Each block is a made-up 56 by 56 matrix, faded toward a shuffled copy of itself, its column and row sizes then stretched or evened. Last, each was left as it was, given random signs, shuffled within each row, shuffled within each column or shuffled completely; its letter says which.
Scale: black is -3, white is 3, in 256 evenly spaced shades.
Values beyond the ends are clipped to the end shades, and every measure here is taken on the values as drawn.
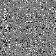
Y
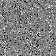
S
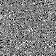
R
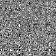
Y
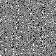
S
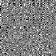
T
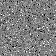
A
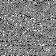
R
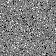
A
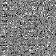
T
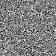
R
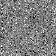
S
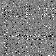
Y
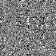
Y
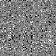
T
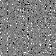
S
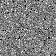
A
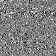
R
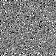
R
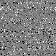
R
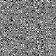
T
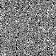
S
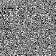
Y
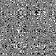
T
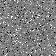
A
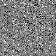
Y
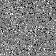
R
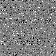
R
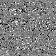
R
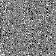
S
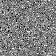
A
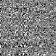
T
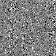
S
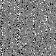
S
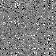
Y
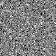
S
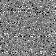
R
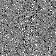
S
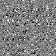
T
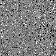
S
